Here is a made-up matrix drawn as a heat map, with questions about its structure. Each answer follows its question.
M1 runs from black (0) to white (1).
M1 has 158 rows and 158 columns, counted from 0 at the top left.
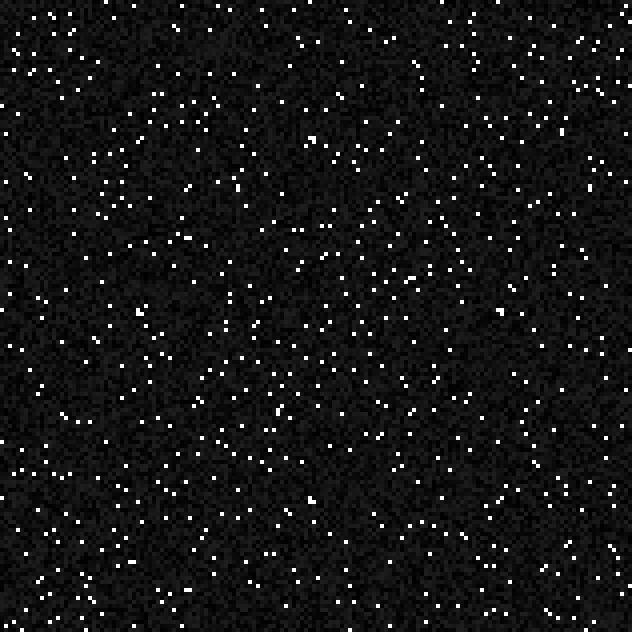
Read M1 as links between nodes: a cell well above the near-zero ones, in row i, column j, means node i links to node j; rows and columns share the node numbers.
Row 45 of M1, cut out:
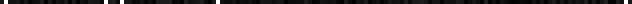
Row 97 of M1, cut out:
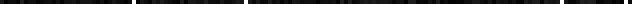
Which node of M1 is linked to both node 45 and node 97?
node 156
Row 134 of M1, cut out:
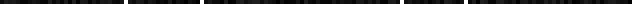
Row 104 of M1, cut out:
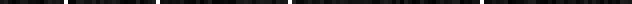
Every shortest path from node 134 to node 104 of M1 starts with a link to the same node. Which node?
node 31
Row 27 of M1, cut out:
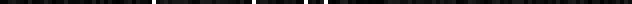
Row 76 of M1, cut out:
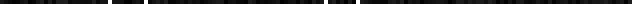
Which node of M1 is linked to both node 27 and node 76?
node 81
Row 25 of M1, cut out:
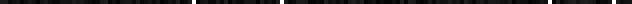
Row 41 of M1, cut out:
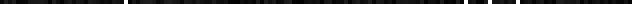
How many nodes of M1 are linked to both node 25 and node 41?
0
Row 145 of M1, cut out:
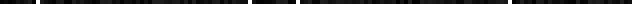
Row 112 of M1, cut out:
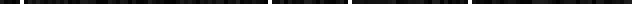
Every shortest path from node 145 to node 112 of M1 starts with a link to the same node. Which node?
node 74
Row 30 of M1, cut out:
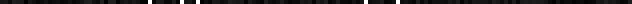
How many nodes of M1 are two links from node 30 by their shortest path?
8
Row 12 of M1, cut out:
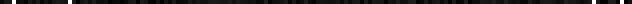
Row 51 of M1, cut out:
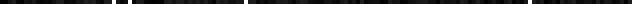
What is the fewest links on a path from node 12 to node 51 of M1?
5
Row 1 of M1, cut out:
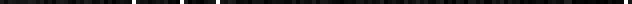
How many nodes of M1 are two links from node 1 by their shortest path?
5
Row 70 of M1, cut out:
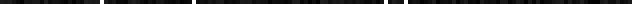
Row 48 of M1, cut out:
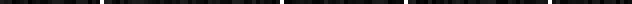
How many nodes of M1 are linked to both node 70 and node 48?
2
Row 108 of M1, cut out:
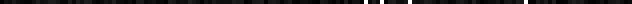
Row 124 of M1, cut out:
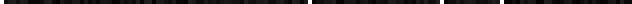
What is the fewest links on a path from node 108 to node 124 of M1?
6
